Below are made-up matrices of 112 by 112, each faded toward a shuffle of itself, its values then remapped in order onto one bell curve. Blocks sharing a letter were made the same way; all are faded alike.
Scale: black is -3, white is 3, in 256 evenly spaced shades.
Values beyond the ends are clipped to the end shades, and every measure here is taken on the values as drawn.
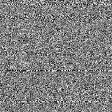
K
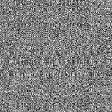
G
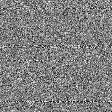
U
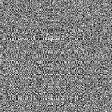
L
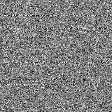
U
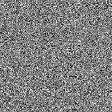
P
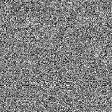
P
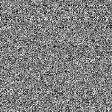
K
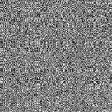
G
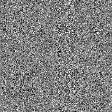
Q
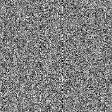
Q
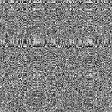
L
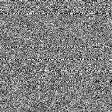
K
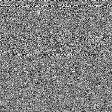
K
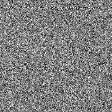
Q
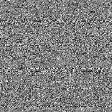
K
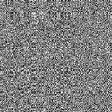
G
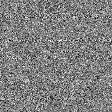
U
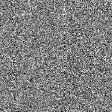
Q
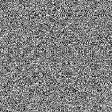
P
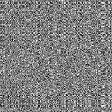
L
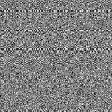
L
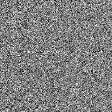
Q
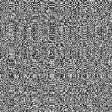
L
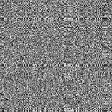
L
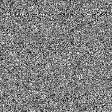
U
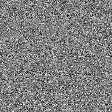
U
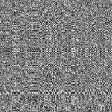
L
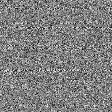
K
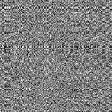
L
